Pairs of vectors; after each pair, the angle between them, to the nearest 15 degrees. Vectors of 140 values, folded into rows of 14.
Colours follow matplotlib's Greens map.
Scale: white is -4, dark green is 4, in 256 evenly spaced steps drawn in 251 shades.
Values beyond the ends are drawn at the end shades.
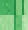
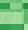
90 degrees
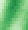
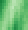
165 degrees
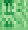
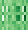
105 degrees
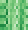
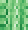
15 degrees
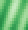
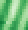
15 degrees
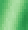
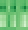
105 degrees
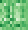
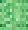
45 degrees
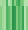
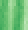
75 degrees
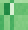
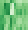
30 degrees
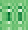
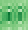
30 degrees
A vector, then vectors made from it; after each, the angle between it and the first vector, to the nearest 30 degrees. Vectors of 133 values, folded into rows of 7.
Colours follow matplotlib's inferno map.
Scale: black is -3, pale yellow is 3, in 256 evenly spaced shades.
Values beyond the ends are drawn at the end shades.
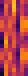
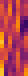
150 degrees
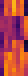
60 degrees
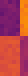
90 degrees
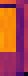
90 degrees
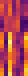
120 degrees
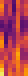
150 degrees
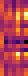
120 degrees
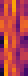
30 degrees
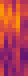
120 degrees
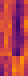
60 degrees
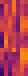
30 degrees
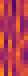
150 degrees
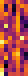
150 degrees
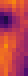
90 degrees
